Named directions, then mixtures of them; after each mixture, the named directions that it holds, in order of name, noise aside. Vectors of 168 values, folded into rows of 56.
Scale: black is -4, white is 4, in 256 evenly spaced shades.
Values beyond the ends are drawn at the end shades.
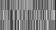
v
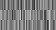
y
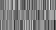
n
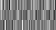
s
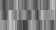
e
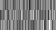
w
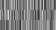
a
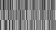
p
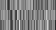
v.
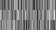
e, v, y.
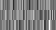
s, w, y.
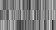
e, w.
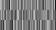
s, v.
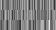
a, w, y.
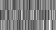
w.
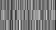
a, v.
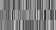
n, w, y.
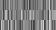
n, p, w.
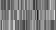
e, v, y.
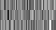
a, n, w.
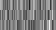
s, w.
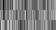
e, n, p.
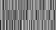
n, p, s.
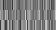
p.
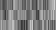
e, n.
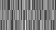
s, v, y.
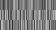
p, v.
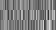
v, w.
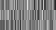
a, v.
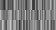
e, p, y.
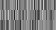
a.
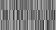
v, w.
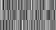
p, s.
